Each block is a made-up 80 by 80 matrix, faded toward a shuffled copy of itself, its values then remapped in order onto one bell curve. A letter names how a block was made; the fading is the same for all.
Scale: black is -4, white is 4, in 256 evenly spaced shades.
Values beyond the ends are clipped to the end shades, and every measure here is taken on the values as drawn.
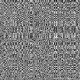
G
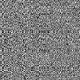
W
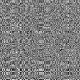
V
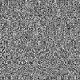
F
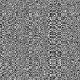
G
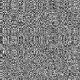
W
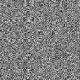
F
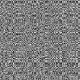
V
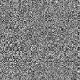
F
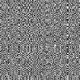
G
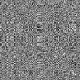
W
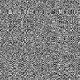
W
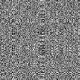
W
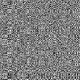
W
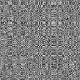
V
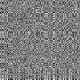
V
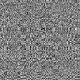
W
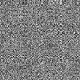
F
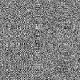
F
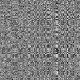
G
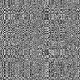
G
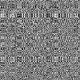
V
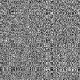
W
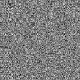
F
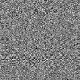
F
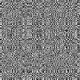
V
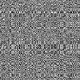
V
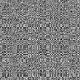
V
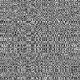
V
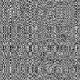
G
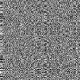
W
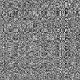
W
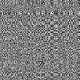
V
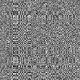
V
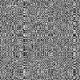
G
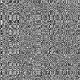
G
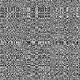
V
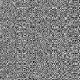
W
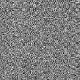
F
